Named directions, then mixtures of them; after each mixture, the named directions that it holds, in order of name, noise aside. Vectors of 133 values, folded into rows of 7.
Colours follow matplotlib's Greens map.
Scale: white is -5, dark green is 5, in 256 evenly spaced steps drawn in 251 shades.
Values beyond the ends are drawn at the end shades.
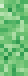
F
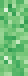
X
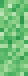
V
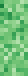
F.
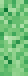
V, X.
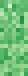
V, X.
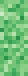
F, V.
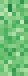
F, X.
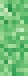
F, X.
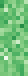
F, X.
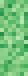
V.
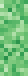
F.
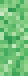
F, V, X.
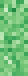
V, X.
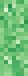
X.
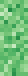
F, V, X.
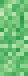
V.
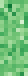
F, V, X.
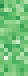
F, X.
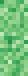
V, X.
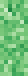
F, X.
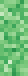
F, V, X.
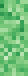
F.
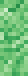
F, V, X.
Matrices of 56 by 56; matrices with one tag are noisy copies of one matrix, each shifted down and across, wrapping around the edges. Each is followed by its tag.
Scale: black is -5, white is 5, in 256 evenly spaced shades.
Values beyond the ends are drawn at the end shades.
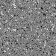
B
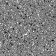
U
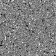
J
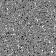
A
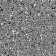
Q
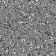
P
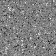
Q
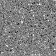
A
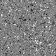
Q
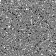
A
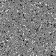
J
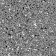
B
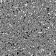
P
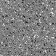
B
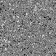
Q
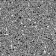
A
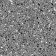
B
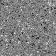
Q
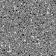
A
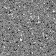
A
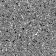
U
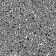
U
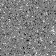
B
